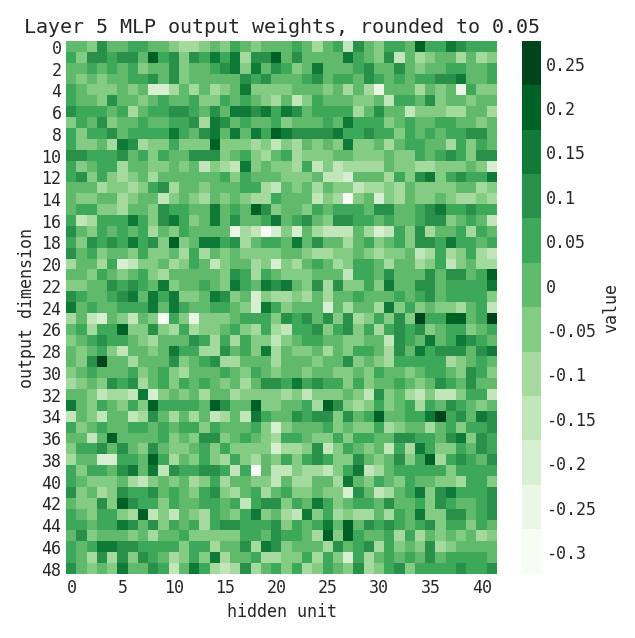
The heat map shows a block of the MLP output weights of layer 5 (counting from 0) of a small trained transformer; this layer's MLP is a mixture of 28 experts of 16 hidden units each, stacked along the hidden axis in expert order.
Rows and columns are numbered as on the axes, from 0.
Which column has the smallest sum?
20
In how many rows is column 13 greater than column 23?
19
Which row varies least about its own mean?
30
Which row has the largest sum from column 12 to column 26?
8
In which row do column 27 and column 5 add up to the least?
14
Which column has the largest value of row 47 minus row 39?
18
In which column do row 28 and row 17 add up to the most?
34
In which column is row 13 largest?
9
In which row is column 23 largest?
43
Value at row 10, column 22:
-0.1
